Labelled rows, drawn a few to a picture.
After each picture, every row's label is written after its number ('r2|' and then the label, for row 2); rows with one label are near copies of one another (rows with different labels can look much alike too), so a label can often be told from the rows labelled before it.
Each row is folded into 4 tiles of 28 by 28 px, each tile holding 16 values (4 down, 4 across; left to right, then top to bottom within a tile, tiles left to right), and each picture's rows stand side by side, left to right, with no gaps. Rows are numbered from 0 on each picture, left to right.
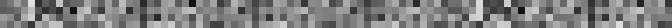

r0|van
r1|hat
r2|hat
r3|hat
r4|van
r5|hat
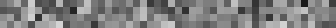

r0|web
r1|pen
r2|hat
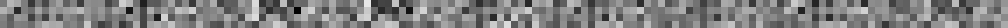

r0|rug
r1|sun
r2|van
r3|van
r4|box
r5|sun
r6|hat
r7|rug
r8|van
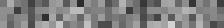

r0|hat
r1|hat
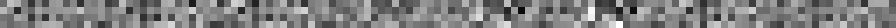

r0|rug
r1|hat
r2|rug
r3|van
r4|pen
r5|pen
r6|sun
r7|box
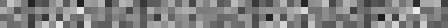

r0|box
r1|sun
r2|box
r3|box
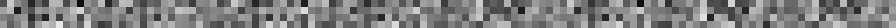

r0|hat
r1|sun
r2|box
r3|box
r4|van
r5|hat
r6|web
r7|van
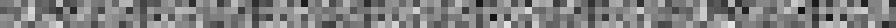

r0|pen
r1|sun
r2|hat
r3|box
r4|box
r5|hat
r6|pen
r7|rug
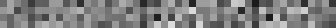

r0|hat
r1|box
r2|sun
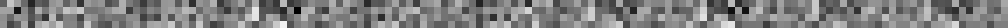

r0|sun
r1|hat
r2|pen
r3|box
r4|box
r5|pen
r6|pen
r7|van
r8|pen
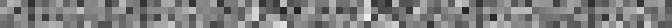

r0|rug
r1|hat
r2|pen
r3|web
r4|sun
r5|box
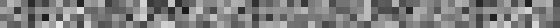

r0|box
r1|van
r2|rug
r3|van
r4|box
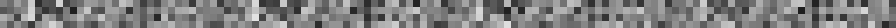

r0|van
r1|sun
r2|web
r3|hat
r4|pen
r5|rug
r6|web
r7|rug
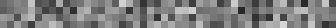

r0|van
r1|sun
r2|hat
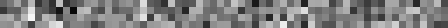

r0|pen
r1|web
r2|box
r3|hat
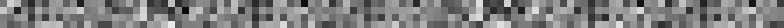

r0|rug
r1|pen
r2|hat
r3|hat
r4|van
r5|hat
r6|hat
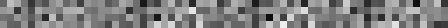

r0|sun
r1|box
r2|box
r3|hat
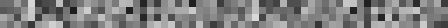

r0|van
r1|rug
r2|web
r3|sun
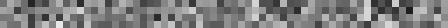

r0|box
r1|box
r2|web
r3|van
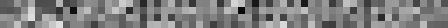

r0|pen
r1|rug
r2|rug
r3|sun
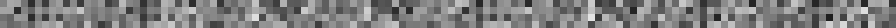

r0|rug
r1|hat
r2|web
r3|pen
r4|rug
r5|web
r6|sun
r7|box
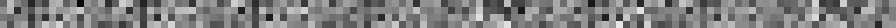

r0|hat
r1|sun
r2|sun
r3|box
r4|pen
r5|box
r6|sun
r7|web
